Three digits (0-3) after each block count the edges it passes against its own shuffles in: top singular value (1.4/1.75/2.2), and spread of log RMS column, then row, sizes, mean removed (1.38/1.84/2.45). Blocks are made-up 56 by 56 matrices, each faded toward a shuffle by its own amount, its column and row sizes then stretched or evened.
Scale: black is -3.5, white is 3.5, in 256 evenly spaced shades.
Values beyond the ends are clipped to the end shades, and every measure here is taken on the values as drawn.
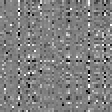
3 3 1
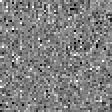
1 1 0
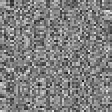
2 1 0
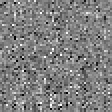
1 2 1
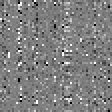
2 3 1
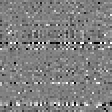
3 0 3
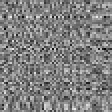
3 1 3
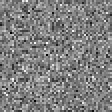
2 0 0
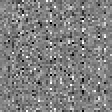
0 3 0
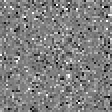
1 1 0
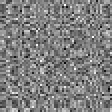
3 0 0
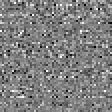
1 0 3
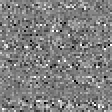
0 0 3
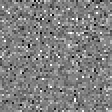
1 0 1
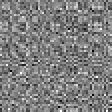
3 1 1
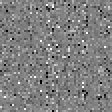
0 2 1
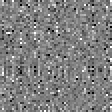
2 2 1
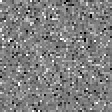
0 0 1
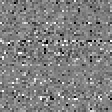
1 1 3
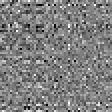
3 2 2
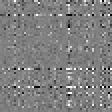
3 3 3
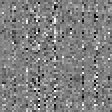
2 3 1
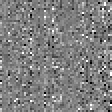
0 3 0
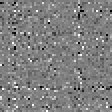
1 2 2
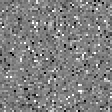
0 0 0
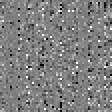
1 3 0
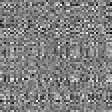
3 1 3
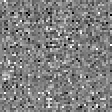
1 2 2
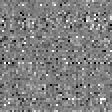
1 0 3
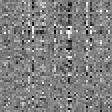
3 3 2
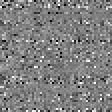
0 1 3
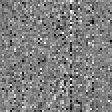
1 3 0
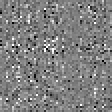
0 3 2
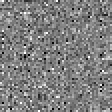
1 2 1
